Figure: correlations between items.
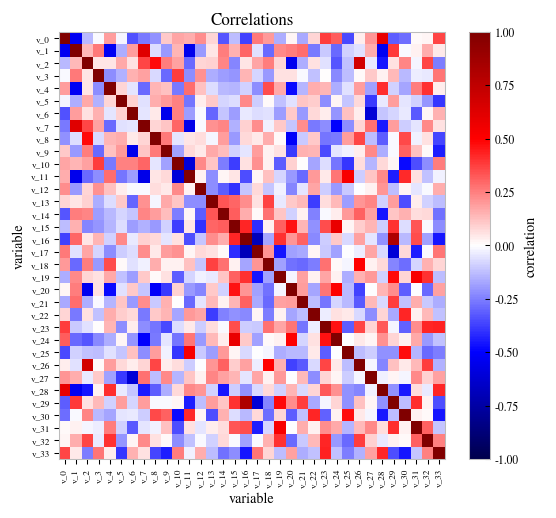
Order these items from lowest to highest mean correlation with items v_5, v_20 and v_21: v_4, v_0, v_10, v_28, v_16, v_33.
v_4, v_33, v_0, v_28, v_10, v_16
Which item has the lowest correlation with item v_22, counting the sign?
v_13
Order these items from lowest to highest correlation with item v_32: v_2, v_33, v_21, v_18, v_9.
v_21, v_9, v_18, v_33, v_2
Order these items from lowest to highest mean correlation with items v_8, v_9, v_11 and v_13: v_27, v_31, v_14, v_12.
v_12, v_31, v_27, v_14
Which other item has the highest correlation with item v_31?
v_19
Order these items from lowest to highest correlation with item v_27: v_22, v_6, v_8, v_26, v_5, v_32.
v_6, v_5, v_22, v_8, v_26, v_32
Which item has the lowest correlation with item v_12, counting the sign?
v_15
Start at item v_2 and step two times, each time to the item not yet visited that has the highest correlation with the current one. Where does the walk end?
v_18
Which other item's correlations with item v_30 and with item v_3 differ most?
v_10
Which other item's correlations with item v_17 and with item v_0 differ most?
v_28
